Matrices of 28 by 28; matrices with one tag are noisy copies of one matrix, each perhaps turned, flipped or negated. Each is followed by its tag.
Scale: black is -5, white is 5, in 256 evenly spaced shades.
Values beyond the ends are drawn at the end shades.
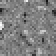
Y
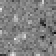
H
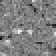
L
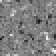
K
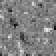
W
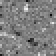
W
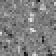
L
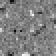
Y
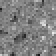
H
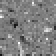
W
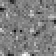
Y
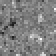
H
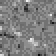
W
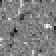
W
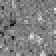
H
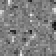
Y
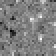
H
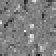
L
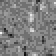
L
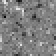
K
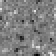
K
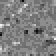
L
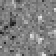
H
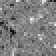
H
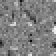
Y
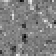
L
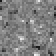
K
